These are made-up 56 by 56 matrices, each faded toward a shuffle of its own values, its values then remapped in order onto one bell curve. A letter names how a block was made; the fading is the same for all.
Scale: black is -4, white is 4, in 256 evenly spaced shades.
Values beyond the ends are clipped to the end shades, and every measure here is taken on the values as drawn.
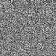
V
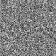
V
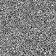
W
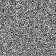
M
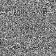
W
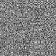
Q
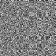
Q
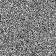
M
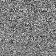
W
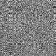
Q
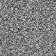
V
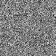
W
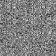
V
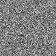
W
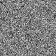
M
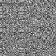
Q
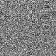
V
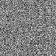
V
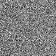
W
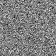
M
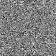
W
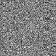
V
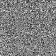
W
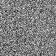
M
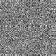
Q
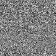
W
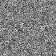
W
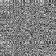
Q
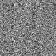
V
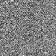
V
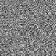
Q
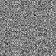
Q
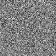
W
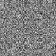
Q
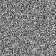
V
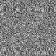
Q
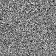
M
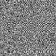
Q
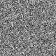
M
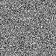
W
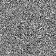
W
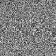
V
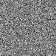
W
